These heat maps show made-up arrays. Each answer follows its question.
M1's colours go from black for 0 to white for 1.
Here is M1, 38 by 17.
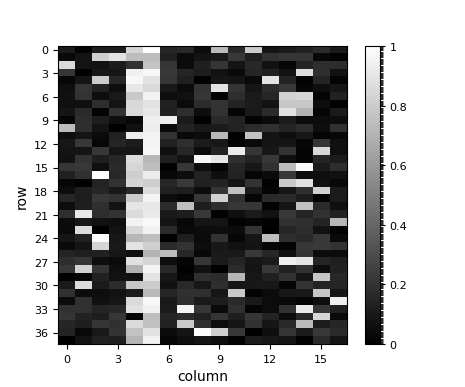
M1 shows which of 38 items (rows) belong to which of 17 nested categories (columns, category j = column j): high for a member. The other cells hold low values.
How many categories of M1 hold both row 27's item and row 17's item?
4
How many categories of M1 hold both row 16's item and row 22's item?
2
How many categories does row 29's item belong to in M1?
3
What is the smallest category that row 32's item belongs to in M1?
16
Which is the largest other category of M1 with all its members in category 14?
13
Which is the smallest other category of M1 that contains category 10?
15
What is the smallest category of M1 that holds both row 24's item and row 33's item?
4
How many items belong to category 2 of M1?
5
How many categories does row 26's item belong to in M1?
2
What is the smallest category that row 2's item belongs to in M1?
0
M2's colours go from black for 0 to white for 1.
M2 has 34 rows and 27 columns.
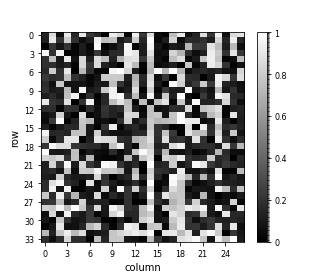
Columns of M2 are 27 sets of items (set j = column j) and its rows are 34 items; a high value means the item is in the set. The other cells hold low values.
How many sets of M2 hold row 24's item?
6
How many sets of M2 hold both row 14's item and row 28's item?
9
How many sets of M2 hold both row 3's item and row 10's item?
4
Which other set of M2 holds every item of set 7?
14
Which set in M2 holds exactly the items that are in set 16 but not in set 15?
4
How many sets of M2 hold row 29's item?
10
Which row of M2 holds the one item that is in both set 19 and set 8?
9
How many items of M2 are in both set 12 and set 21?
5
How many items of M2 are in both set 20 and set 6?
2
